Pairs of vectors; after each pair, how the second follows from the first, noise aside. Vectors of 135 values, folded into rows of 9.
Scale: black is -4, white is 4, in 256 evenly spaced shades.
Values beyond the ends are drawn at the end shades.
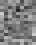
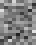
reversed.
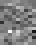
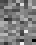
wrapped around, negated.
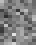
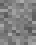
reversed, shrunk.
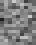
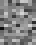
wrapped around.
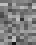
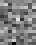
copied.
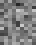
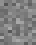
reversed, negated, shrunk.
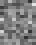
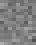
wrapped around, negated, shrunk.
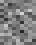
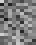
copied.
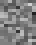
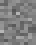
reversed, negated, shrunk.
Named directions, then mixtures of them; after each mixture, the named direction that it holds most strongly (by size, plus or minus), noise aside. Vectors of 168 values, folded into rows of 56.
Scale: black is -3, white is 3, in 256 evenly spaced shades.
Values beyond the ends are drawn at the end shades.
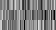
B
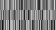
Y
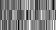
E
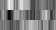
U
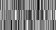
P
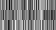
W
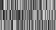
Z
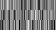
Y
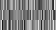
B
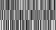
Y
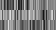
U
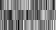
E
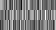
B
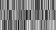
E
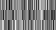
W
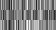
W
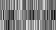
W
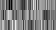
W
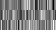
E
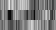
U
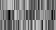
U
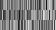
Z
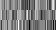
E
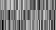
Y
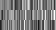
B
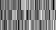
E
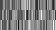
E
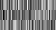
Z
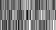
E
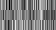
W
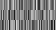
Y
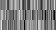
B
